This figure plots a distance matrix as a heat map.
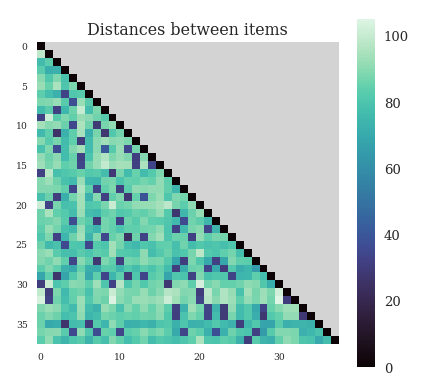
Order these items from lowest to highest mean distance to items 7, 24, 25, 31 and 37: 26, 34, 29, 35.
35, 29, 26, 34
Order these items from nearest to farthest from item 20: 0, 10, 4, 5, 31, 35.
31, 35, 4, 10, 5, 0
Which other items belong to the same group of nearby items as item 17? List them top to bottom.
21, 23, 28, 33, 34
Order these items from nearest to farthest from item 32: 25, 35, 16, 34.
35, 25, 34, 16
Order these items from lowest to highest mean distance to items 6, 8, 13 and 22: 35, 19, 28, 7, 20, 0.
19, 35, 7, 28, 0, 20
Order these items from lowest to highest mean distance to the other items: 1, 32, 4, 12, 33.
4, 33, 12, 1, 32
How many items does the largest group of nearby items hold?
7
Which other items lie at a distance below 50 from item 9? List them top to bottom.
0, 16, 30
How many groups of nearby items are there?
8
